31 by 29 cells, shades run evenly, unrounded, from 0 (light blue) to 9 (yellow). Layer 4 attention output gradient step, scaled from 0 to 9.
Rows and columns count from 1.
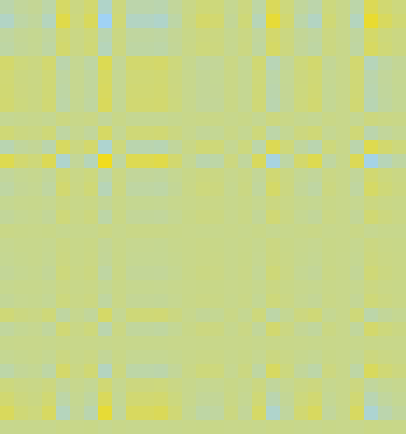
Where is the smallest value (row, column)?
2, 8
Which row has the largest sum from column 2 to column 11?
12
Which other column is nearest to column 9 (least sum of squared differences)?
24
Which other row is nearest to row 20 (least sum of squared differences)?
22
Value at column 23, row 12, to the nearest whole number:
7
